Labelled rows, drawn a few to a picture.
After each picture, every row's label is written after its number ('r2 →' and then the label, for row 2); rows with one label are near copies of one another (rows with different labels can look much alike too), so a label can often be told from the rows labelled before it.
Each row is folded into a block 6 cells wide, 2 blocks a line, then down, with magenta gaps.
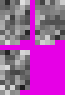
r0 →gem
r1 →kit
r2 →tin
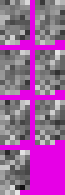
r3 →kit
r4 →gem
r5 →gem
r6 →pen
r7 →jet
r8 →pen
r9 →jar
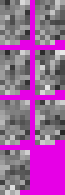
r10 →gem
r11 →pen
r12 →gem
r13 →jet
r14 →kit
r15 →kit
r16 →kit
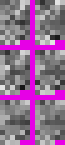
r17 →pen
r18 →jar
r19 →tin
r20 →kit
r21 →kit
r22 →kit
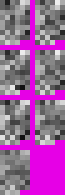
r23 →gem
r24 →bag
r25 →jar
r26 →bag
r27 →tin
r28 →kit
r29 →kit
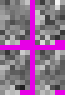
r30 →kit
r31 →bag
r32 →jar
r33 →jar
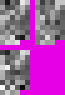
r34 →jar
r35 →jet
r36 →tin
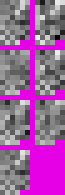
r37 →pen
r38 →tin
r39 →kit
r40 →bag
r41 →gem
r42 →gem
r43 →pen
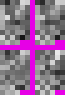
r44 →tin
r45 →tin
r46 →jar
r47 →pen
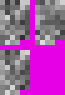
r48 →jet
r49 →kit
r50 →jet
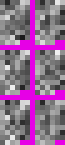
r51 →jar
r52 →gem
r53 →jet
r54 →bag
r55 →jet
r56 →gem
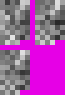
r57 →jet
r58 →pen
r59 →pen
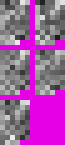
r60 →jar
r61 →tin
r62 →pen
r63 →jar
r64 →jet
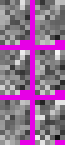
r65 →bag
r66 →jar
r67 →pen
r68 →bag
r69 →gem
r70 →tin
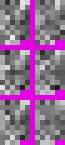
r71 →jet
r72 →bag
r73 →tin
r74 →jar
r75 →jet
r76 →kit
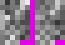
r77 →jet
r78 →pen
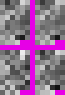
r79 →jar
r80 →jar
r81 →bag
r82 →jar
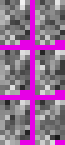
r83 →bag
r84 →bag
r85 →jet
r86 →jet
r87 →gem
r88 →jar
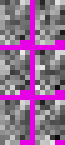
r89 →tin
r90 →gem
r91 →bag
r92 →tin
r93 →jet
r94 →jar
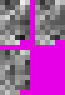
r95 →jar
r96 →jar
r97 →gem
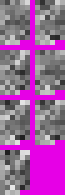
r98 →kit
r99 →jar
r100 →pen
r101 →kit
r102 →jar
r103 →jar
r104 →jet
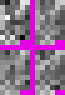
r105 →tin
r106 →jet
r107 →gem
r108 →jar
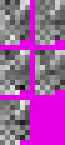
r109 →jet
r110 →pen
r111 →jar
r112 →tin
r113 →pen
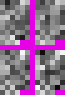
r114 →jar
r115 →gem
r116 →bag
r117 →tin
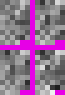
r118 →pen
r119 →gem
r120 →gem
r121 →jar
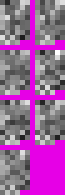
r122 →tin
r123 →jet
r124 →kit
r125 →bag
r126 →kit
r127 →tin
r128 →bag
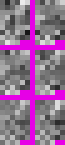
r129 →gem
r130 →kit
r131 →kit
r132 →jar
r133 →pen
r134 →pen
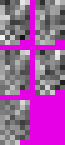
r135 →tin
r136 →gem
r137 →jet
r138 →bag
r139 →pen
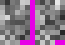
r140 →tin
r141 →bag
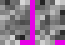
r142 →jar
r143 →gem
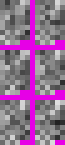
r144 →gem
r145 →pen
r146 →jet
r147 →bag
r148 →bag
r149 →pen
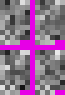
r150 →gem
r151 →jar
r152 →tin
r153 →bag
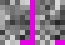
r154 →kit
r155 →pen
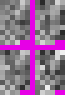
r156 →pen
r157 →gem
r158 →tin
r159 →jet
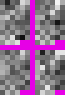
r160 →jar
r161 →pen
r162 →bag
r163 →jet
